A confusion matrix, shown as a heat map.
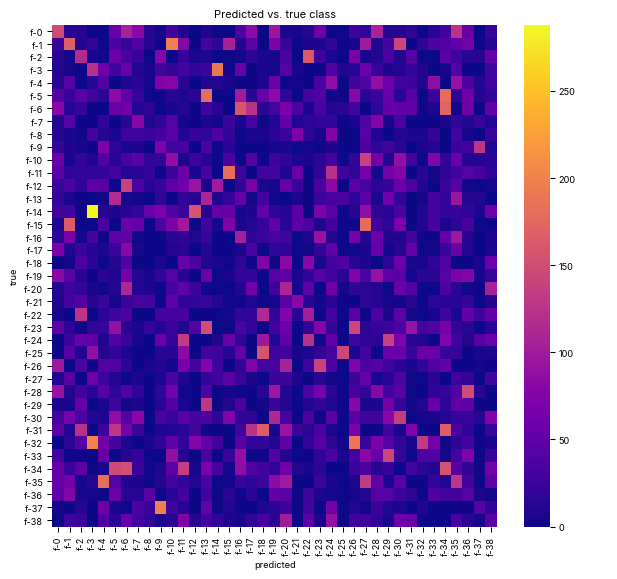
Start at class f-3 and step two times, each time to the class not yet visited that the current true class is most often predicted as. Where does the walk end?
f-12
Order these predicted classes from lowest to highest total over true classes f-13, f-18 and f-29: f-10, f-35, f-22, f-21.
f-21, f-10, f-22, f-35
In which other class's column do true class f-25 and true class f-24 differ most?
f-22
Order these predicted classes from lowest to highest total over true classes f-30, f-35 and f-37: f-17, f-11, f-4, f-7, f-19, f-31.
f-31, f-17, f-11, f-7, f-19, f-4
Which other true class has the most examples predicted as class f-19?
f-30
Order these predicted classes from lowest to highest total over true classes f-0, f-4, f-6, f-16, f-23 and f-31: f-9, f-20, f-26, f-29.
f-9, f-29, f-20, f-26
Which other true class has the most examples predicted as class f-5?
f-34
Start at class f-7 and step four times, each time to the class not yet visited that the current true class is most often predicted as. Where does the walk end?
f-10
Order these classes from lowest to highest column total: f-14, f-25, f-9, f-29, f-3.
f-25, f-14, f-9, f-3, f-29
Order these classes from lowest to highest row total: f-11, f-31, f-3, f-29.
f-29, f-3, f-11, f-31
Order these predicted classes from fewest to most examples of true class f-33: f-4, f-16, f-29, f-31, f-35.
f-31, f-35, f-4, f-16, f-29
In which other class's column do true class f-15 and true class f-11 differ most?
f-1
